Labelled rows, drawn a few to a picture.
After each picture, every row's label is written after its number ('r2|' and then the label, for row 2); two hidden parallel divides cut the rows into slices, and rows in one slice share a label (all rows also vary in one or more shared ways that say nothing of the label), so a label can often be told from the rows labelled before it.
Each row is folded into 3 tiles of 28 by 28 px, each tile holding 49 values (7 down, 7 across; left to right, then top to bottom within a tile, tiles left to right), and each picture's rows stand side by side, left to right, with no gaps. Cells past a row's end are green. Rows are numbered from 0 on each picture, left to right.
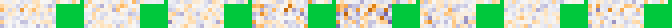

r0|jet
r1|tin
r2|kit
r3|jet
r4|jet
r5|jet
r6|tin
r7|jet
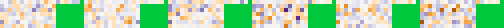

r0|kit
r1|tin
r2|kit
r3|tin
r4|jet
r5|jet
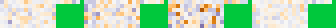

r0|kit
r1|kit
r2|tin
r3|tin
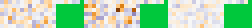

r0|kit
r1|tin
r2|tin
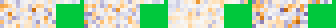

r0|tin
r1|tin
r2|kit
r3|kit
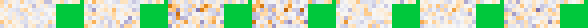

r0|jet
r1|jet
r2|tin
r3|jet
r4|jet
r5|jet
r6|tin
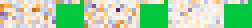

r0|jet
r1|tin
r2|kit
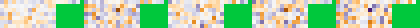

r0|kit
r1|tin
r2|kit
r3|kit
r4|tin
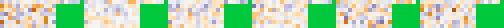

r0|tin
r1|kit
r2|kit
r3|kit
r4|jet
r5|jet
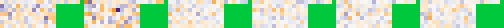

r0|tin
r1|jet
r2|kit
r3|jet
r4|tin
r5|tin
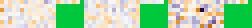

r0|jet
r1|kit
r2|jet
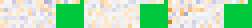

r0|jet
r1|tin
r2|jet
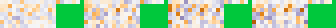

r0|jet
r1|jet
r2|jet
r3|jet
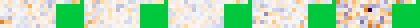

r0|jet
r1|tin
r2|tin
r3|kit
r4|jet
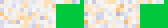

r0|kit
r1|tin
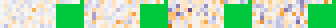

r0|tin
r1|tin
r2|kit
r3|jet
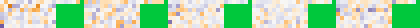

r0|jet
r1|jet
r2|kit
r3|tin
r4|kit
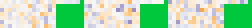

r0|tin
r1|tin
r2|kit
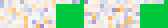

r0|kit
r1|kit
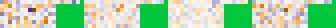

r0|kit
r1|tin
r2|jet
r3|tin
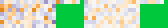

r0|jet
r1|kit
